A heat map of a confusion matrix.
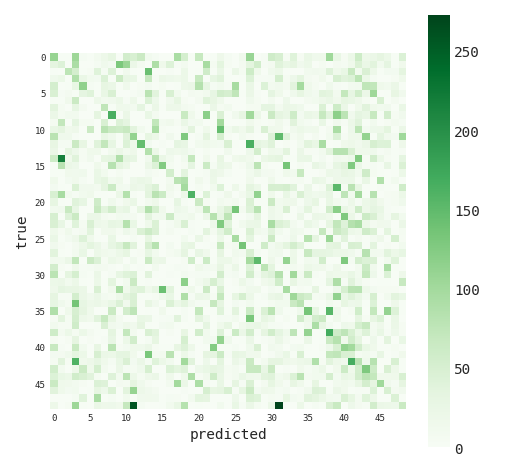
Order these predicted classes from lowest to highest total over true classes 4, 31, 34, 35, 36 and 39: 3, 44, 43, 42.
43, 42, 44, 3
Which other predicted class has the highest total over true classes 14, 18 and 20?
1
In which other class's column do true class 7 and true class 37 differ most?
36
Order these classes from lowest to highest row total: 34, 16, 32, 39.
16, 39, 34, 32
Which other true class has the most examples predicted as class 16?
41
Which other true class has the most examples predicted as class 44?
5
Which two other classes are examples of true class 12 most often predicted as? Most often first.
27, 37
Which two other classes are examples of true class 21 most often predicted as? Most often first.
25, 39
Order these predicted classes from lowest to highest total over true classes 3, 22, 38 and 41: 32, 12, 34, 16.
12, 32, 34, 16
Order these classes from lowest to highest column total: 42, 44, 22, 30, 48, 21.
22, 48, 21, 30, 44, 42
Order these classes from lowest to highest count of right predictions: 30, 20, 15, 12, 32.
30, 20, 32, 15, 12
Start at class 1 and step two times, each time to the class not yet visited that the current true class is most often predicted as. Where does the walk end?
23
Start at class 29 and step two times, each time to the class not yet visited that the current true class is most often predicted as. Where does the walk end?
11
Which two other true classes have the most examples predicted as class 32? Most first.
15, 28
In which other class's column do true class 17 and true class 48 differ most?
31
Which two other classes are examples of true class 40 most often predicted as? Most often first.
22, 41
